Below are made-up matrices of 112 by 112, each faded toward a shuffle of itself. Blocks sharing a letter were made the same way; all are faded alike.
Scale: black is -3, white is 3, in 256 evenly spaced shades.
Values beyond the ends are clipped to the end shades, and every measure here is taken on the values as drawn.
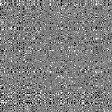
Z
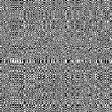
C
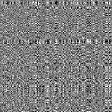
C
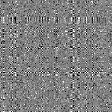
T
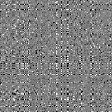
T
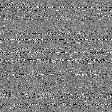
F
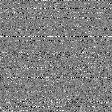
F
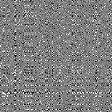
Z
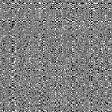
T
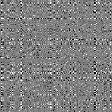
T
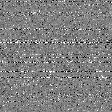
F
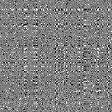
T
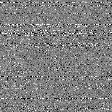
F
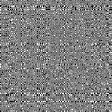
T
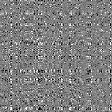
Z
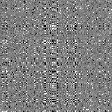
T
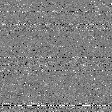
F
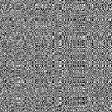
C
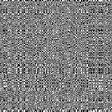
C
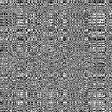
C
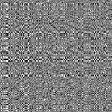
C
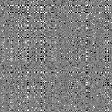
T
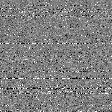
F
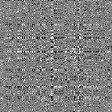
T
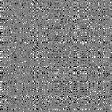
Z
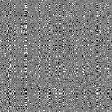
T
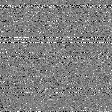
F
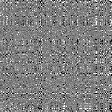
Z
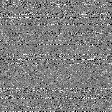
F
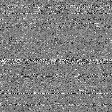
F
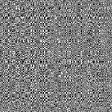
C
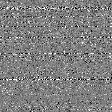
F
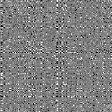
Z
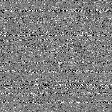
F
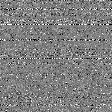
F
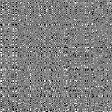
T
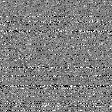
F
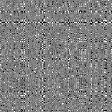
T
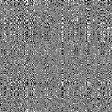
T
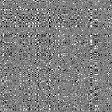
Z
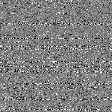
F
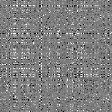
Z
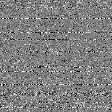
F
